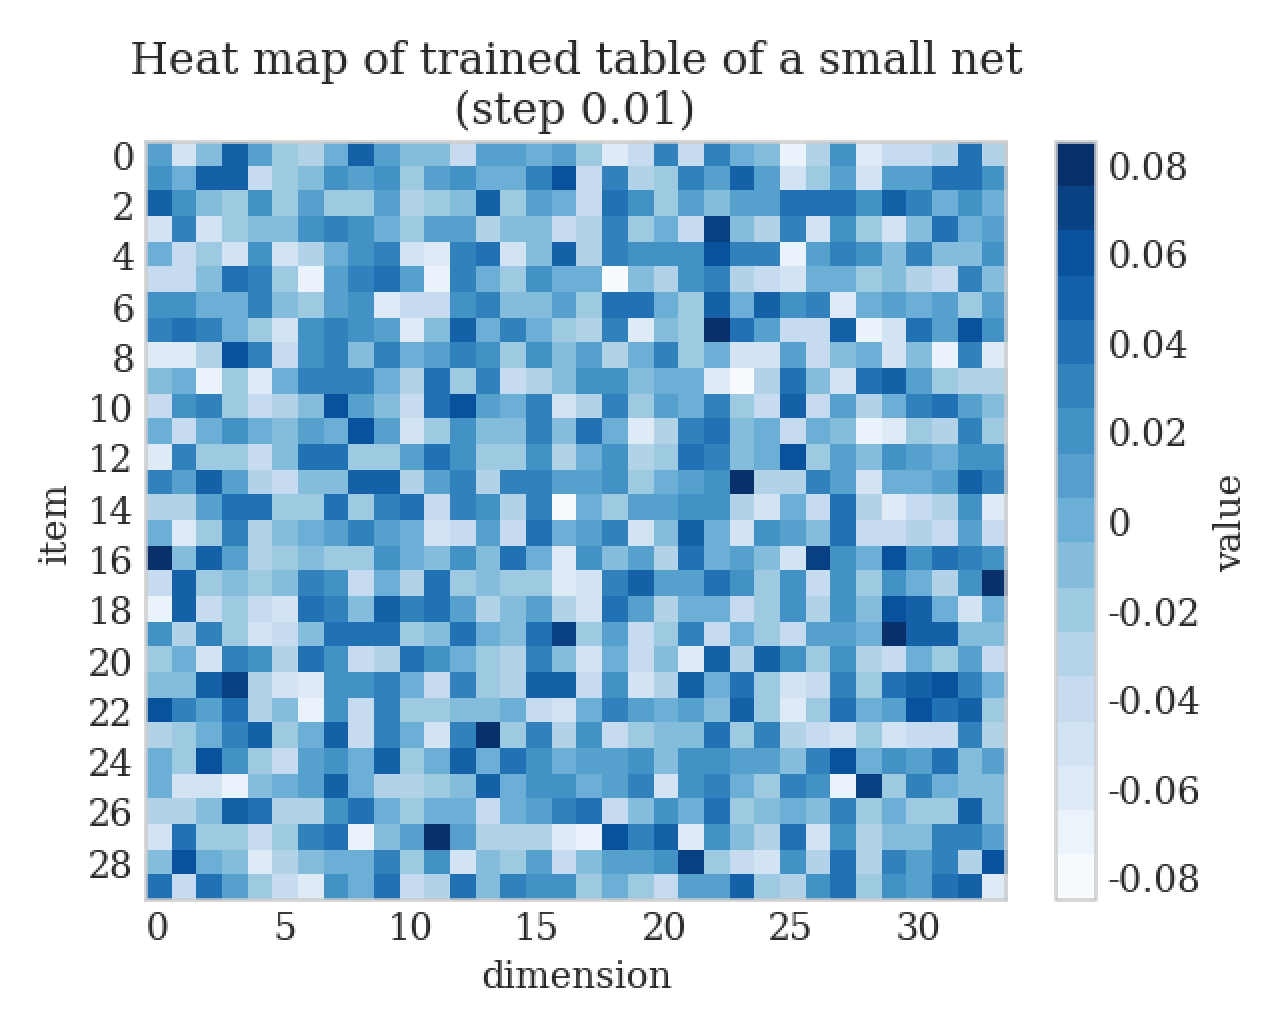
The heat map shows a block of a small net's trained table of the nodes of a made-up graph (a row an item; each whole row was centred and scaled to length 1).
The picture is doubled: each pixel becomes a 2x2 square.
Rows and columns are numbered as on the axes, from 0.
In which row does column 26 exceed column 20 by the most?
16
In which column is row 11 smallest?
28
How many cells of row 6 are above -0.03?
30
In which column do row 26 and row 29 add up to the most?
32
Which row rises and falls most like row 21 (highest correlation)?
1
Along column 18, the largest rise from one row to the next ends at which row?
6
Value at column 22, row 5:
0.03
